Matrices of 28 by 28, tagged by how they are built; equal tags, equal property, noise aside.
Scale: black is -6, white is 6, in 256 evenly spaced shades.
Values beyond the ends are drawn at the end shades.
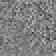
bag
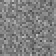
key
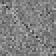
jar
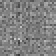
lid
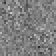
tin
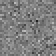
tin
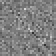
jar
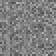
key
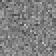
jar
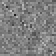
jar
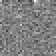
lid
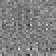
lid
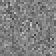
tin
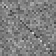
jar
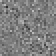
jar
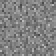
key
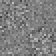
tin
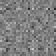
lid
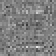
lid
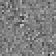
tin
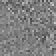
bag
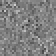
tin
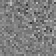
bag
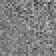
bag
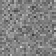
key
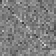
jar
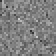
jar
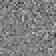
bag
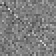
jar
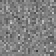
lid
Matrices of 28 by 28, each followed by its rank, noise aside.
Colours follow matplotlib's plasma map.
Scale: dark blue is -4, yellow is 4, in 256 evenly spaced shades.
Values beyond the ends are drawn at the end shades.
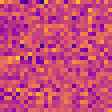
six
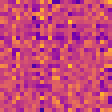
five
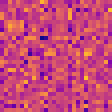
six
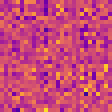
five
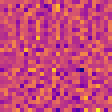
five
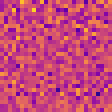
six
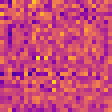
seven
